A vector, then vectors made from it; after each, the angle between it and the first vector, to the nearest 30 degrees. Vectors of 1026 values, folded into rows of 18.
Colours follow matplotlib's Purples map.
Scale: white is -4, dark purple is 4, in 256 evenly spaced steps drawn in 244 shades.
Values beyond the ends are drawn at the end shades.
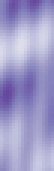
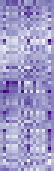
60 degrees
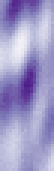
30 degrees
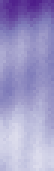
60 degrees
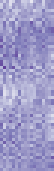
120 degrees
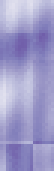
150 degrees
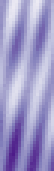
120 degrees
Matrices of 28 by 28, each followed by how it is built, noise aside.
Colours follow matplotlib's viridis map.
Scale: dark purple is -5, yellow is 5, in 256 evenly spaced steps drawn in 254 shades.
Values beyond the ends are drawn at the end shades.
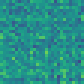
blocks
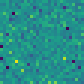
sparse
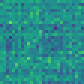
blocks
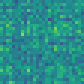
blocks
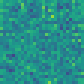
blocks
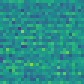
blocks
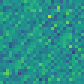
Hankel
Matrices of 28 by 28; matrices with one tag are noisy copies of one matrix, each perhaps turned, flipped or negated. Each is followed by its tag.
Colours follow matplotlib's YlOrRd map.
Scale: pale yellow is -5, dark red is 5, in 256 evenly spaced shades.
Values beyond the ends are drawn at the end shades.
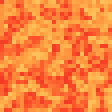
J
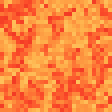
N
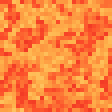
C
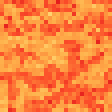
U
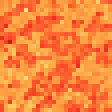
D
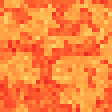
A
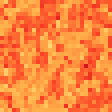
N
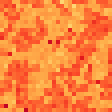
C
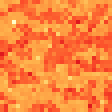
U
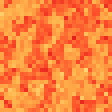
N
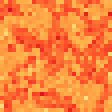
C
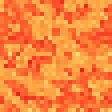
D
